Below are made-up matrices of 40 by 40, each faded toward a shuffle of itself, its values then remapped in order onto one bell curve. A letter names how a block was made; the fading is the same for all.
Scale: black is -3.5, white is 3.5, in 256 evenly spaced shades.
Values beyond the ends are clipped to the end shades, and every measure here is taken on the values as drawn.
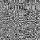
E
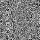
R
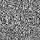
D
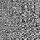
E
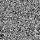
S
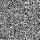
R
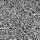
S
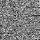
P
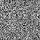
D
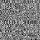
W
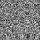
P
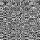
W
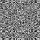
W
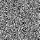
R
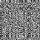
W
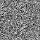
R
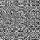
W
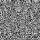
D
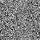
R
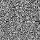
S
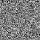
D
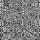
E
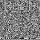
P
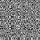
W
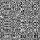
E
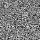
S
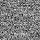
D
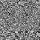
P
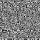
P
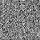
D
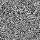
S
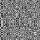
E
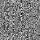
R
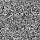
S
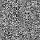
R
